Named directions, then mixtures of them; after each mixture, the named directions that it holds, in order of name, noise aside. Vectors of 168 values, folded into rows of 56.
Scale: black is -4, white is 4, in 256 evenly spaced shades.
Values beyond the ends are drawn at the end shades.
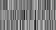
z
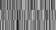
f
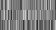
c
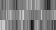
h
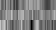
h.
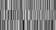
c, z.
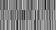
f, z.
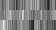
h.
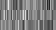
c, h, z.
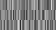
f, z.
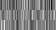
f, h.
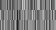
f.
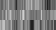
h.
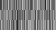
f, z.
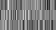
c, h, z.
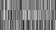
c.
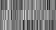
c, h, z.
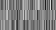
c, f, h.
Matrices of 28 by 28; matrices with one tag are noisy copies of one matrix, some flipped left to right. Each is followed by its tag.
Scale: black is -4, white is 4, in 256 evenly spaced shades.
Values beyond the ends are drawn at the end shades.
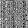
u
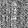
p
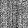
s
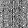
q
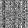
u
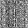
q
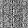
q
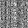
p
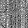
s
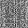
q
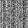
u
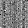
u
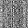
q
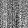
s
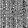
u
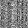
p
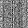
q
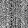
s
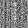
p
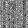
u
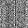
q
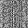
q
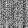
u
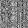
p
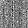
q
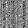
u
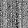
s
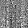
s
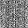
q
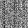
u
